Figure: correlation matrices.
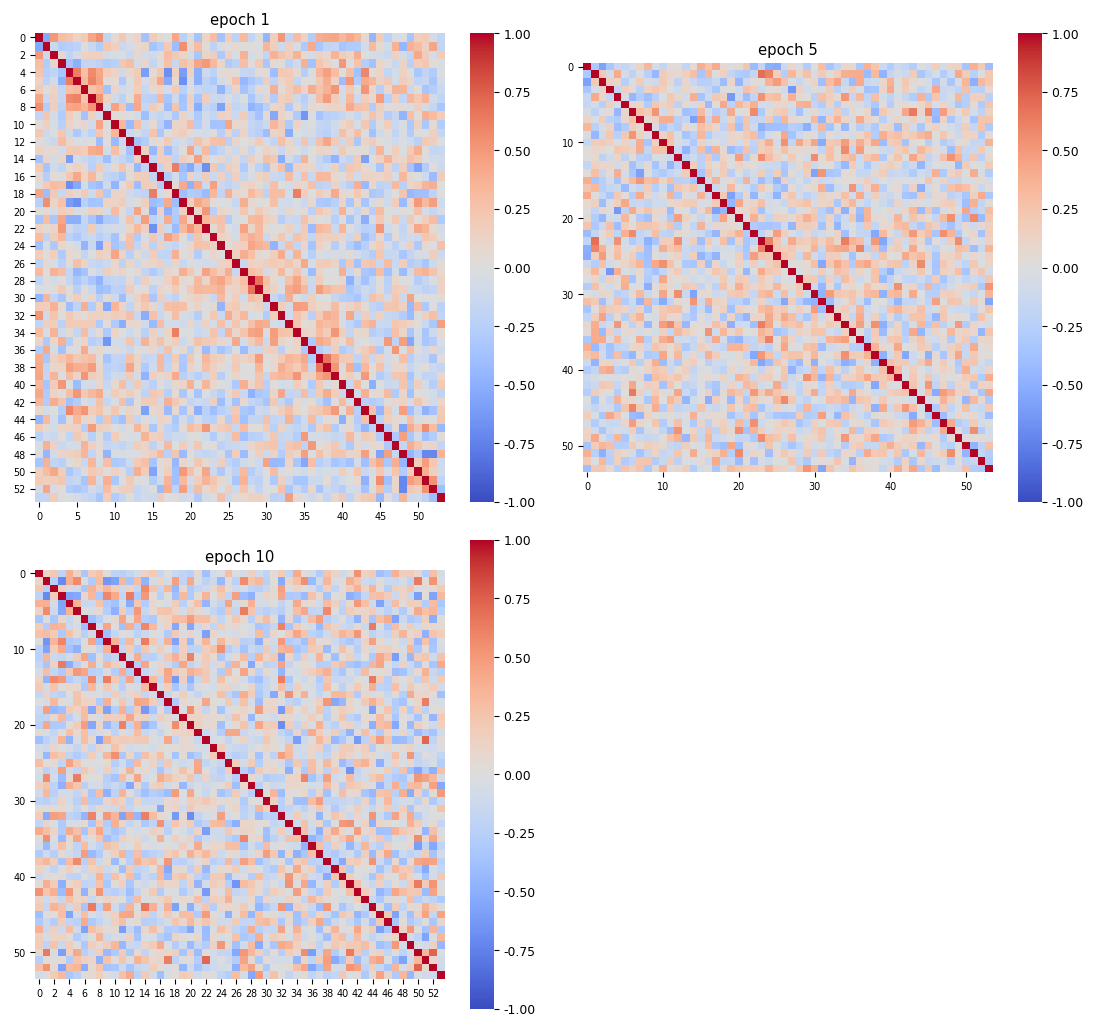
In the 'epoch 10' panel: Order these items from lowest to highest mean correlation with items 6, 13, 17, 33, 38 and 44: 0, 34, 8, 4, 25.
8, 34, 0, 4, 25
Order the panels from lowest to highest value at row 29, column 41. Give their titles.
epoch 1, epoch 10, epoch 5
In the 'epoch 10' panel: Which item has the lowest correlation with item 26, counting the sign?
41
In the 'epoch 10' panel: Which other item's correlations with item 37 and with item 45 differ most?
12
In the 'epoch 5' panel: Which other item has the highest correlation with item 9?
6
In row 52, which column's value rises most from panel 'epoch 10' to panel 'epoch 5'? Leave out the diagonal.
36
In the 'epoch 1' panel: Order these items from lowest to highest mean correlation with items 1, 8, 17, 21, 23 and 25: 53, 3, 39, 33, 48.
48, 53, 33, 39, 3
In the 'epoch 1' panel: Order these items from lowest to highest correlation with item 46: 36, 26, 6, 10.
36, 6, 10, 26
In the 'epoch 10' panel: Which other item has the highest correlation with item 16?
33
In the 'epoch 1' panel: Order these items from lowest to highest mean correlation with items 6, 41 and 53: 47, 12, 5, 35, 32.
47, 12, 32, 35, 5
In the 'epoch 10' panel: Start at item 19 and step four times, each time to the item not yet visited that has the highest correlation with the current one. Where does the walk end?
14
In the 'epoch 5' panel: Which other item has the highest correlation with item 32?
30
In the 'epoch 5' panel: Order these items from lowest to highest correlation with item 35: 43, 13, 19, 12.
19, 13, 12, 43
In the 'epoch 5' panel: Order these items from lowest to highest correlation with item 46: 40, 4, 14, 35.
40, 35, 4, 14
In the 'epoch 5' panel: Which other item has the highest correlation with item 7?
15
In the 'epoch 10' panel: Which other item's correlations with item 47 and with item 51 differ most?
22
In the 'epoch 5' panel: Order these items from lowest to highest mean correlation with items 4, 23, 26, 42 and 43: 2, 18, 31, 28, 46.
46, 31, 28, 18, 2
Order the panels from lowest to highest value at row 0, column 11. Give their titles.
epoch 10, epoch 5, epoch 1
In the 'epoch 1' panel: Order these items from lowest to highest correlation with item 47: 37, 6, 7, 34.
37, 7, 34, 6
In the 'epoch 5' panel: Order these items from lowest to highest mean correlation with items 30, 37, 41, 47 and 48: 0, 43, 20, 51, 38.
0, 38, 51, 43, 20
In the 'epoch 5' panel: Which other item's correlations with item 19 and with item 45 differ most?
11
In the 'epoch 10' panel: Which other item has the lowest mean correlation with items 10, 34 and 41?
26
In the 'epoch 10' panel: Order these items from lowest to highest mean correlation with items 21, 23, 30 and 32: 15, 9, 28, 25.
28, 15, 25, 9
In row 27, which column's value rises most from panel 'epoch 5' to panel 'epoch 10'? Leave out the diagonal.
50
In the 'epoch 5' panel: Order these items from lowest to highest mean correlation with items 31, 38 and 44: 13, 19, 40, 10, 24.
19, 13, 40, 10, 24
